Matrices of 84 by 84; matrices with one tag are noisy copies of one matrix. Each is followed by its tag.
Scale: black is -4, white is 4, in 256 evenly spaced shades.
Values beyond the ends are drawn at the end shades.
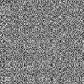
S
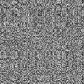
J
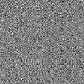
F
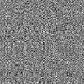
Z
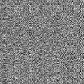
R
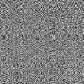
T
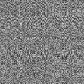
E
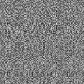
Z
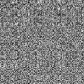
J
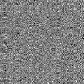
R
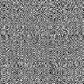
T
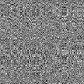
E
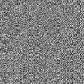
R
